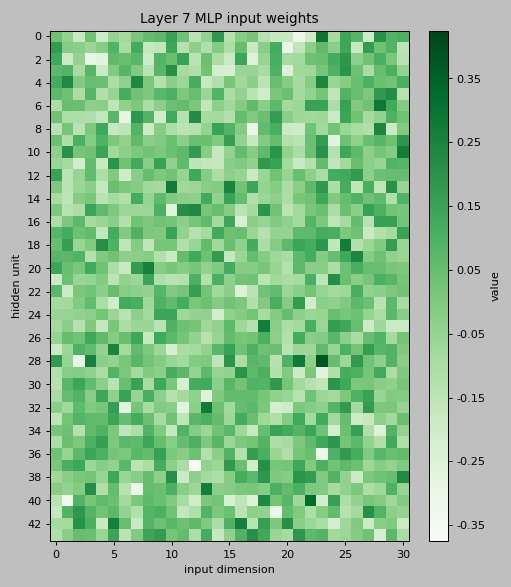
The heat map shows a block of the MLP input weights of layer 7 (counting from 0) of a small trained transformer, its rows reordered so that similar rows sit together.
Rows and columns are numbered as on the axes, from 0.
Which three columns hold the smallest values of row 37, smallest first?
12, 17, 7
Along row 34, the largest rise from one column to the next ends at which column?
29
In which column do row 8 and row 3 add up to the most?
28
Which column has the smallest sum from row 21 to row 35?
0
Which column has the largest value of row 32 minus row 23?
5
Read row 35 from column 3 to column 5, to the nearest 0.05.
0.1 0.15 0
